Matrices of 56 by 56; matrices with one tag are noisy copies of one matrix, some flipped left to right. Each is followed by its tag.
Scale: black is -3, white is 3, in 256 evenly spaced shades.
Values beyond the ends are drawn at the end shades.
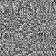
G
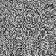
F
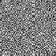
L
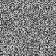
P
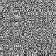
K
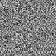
G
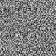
G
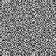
L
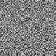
L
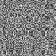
F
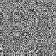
K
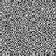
L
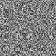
G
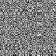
K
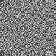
L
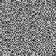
L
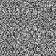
G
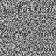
G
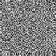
L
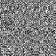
P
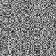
F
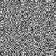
L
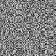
F
